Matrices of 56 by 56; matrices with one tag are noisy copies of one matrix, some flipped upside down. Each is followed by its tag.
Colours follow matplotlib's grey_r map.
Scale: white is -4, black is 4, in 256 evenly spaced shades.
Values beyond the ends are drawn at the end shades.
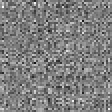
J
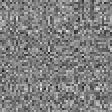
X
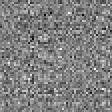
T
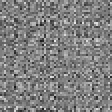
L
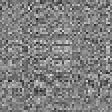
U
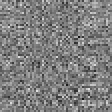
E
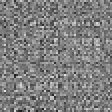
L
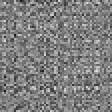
L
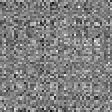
L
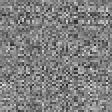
E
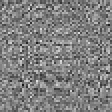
U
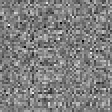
T
